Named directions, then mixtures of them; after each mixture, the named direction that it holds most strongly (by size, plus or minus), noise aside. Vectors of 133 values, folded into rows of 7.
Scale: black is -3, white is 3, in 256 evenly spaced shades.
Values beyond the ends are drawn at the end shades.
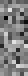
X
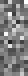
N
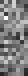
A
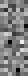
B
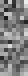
A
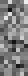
X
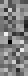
B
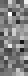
N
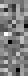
B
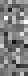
X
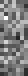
A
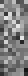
A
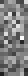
N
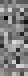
X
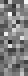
N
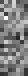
A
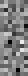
B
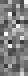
N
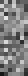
A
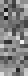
A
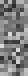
A
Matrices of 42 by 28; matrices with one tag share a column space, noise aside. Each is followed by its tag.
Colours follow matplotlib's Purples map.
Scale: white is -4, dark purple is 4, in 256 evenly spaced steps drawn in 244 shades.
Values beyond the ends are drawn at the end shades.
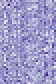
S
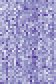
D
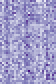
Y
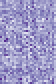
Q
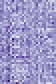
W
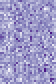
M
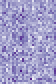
M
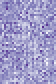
D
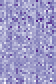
Q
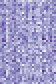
M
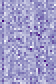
Q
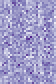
Q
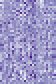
Y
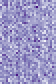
S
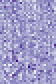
Y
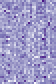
W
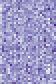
M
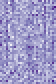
Y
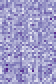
M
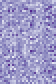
W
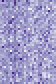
S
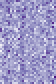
W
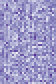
M
